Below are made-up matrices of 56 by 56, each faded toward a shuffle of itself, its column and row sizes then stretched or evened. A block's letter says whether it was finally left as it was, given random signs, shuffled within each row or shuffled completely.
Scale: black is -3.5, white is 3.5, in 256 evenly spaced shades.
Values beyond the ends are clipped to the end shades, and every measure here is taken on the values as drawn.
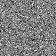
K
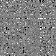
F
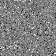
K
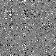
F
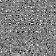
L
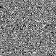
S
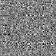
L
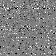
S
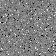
K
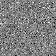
S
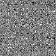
F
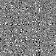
F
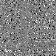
F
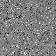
K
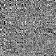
L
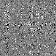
F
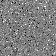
K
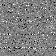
S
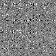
F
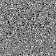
S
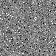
K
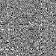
F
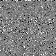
S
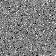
K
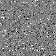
S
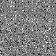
F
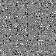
F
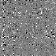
F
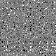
F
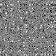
L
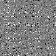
F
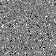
S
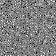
S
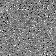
K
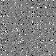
F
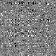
L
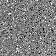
K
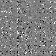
F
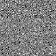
L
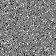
K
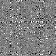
L
